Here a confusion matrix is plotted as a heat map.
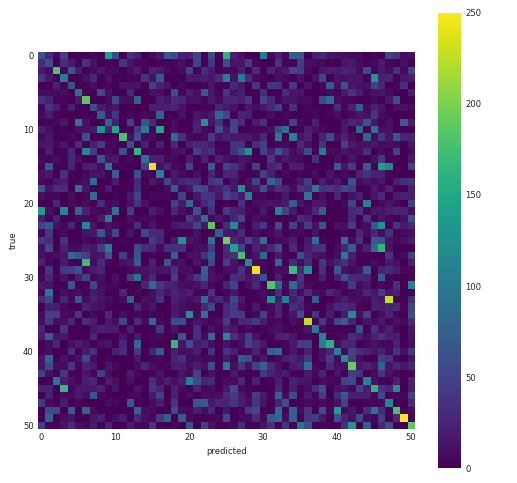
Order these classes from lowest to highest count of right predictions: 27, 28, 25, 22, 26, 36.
22, 28, 26, 27, 25, 36
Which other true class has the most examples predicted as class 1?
32
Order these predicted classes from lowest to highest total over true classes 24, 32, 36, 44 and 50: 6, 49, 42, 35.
49, 6, 35, 42
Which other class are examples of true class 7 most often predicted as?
43
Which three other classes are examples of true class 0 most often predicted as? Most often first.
25, 9, 30
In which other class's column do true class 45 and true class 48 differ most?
3
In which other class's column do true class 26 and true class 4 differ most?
46
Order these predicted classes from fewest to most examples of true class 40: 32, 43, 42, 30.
30, 43, 42, 32
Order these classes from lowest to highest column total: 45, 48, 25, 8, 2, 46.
2, 8, 48, 45, 46, 25
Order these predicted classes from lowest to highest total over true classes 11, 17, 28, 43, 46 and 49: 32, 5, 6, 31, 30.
5, 30, 31, 6, 32
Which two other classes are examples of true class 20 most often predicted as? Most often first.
44, 34
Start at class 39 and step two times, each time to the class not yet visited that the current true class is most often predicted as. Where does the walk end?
27
